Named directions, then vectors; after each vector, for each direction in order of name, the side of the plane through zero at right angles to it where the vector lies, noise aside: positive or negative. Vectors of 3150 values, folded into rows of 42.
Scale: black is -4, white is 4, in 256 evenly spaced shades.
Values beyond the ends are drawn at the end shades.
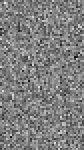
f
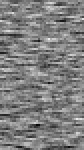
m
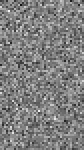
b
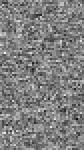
positive, negative, negative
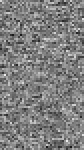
negative, negative, positive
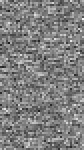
negative, negative, positive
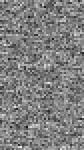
negative, negative, negative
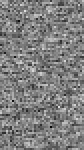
negative, positive, positive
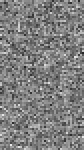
negative, negative, negative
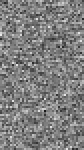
positive, negative, negative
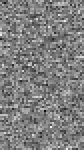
positive, negative, negative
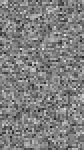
negative, positive, positive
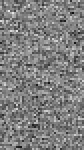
positive, positive, positive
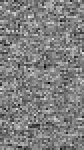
positive, positive, positive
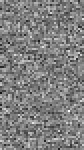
negative, negative, positive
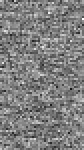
negative, negative, positive
